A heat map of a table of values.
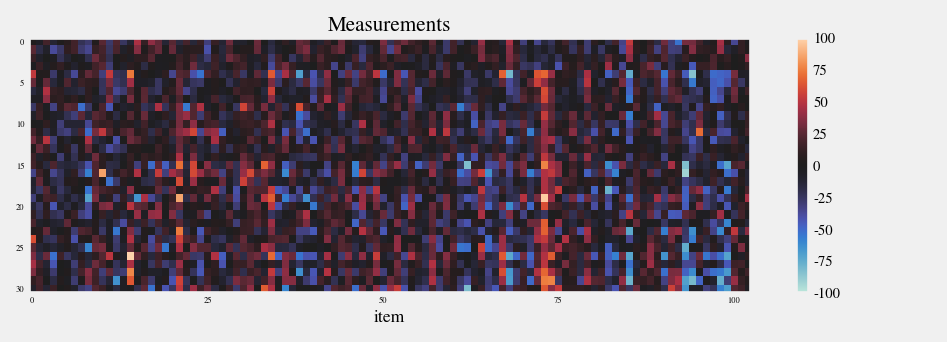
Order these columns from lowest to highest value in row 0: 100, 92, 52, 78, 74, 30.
92, 100, 74, 30, 78, 52
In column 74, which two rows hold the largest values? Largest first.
29, 26
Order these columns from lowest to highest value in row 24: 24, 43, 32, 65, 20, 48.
65, 24, 20, 43, 32, 48
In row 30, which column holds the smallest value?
62
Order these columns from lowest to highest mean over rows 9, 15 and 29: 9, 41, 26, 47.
26, 41, 47, 9
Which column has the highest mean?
73
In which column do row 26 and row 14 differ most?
14
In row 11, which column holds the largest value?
95
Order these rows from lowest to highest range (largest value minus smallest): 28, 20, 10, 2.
2, 10, 20, 28
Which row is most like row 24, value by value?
27
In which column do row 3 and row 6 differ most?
34
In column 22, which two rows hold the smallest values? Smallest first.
8, 6
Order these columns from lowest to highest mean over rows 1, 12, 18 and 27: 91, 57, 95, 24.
24, 91, 95, 57
